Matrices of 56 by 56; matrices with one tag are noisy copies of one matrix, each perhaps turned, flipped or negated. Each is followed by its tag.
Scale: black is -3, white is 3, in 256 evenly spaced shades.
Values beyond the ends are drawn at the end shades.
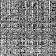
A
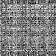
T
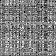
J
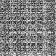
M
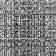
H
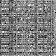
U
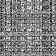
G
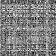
T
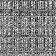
U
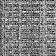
U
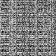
U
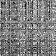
A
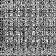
M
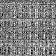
U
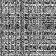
G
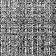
A
